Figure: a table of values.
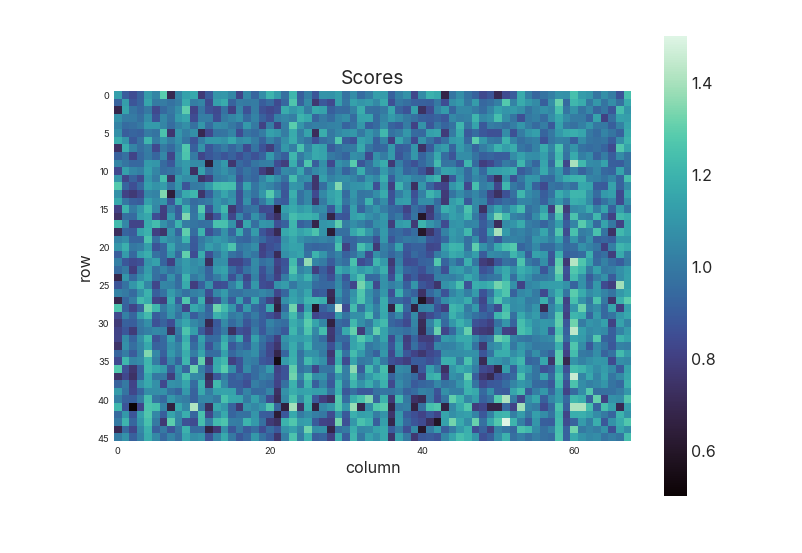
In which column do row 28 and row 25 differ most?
66
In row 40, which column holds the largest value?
51
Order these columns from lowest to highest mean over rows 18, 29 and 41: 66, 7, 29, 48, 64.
48, 7, 66, 64, 29
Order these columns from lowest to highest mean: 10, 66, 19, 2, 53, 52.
2, 19, 10, 52, 66, 53
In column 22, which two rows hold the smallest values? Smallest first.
41, 9
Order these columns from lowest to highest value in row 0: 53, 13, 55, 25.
55, 25, 13, 53
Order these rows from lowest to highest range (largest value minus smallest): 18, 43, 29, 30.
29, 30, 18, 43
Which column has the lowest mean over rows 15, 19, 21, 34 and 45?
21
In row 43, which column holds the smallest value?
42
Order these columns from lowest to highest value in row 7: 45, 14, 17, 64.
17, 64, 14, 45
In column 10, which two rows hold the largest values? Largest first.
41, 36
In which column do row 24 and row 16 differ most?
50
